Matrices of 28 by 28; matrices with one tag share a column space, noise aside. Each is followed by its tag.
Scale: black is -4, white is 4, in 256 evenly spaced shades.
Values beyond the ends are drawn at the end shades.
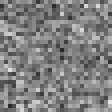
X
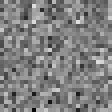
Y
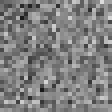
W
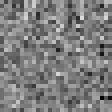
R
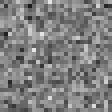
X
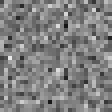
W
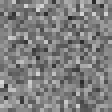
X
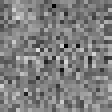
Y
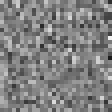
W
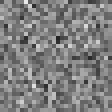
W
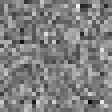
X
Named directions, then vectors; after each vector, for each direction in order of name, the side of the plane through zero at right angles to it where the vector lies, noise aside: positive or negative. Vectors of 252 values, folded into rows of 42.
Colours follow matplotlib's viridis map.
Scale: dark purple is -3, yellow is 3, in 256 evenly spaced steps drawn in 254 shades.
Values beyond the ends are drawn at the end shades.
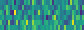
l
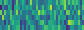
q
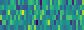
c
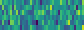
positive, negative, positive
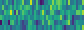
positive, negative, positive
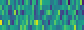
negative, positive, negative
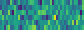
positive, positive, positive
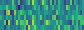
positive, positive, negative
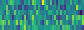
positive, positive, negative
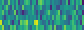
negative, positive, negative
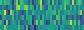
negative, negative, positive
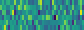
negative, negative, negative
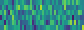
negative, negative, positive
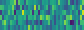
positive, negative, negative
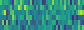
negative, negative, positive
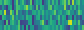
negative, negative, positive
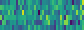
positive, negative, negative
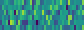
positive, negative, positive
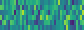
positive, negative, negative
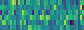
positive, negative, negative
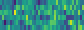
negative, positive, positive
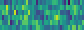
negative, positive, negative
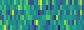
negative, negative, negative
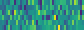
positive, positive, positive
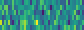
negative, positive, negative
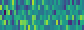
positive, positive, negative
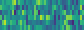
positive, negative, negative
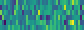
negative, positive, positive
